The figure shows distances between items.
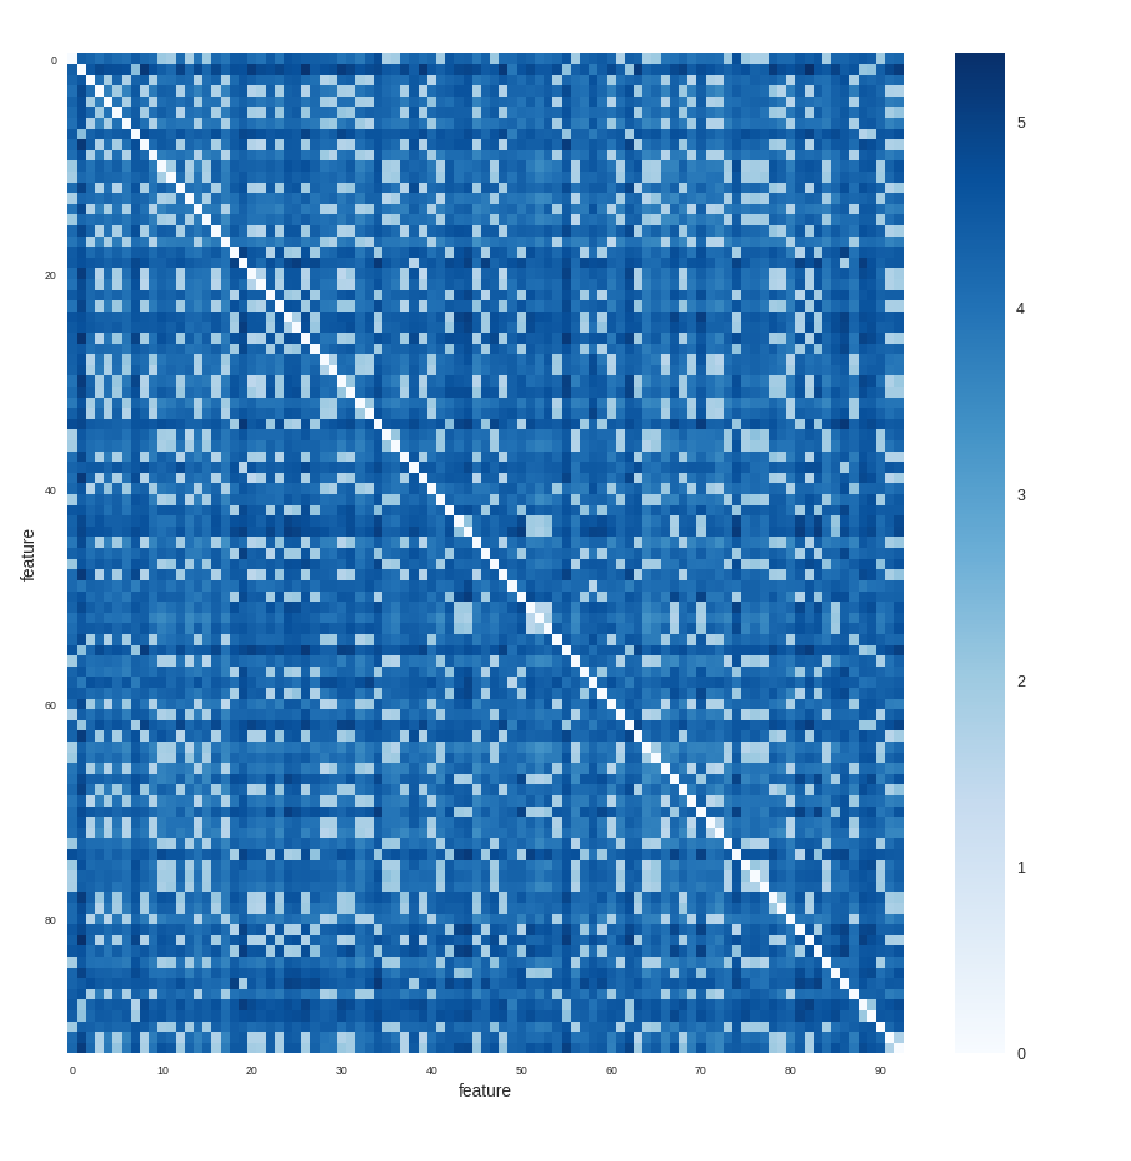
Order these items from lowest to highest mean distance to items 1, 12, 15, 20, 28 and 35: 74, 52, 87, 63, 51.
63, 87, 52, 51, 74
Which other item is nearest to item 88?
7
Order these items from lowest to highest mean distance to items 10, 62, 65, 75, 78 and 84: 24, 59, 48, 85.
48, 85, 59, 24
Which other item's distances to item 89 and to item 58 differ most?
49
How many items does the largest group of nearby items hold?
22
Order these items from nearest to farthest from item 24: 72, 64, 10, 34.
34, 64, 72, 10
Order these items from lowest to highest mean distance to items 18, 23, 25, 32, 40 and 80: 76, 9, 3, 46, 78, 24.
9, 46, 24, 3, 78, 76
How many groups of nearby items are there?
8
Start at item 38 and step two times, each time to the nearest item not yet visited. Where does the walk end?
86
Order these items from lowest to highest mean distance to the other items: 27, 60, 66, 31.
66, 60, 31, 27
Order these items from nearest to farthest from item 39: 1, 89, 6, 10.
6, 10, 89, 1
